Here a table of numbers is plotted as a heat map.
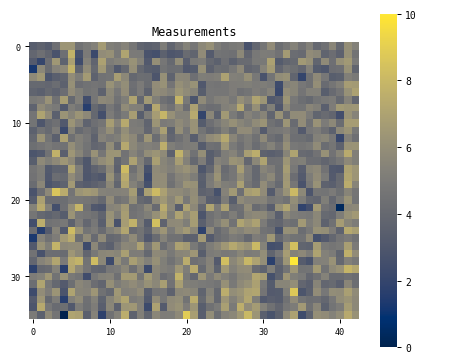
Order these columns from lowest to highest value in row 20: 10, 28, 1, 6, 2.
2, 6, 28, 10, 1
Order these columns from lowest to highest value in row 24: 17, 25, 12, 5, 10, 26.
25, 10, 26, 17, 12, 5
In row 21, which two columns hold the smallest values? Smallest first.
40, 35
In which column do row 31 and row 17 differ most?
15
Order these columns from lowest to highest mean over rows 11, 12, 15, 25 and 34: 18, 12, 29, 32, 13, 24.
32, 18, 24, 29, 12, 13
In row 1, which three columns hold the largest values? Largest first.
5, 12, 33
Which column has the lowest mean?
0
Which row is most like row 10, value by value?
27
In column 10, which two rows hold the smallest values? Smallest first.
28, 26
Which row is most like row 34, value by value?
23
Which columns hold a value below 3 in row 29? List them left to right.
0, 4, 15
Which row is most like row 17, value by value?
16
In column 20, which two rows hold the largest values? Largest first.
35, 28
